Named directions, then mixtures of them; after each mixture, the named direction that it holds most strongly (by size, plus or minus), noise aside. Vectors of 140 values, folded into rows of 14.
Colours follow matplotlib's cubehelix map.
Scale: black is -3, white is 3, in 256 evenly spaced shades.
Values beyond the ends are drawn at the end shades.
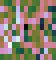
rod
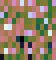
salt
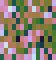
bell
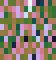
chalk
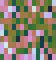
bell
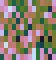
bell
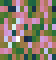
rod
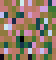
salt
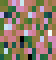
salt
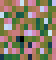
salt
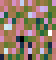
salt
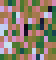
rod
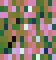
rod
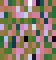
chalk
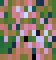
chalk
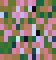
chalk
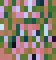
chalk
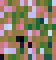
salt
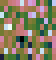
salt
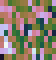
bell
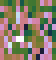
rod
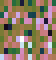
salt
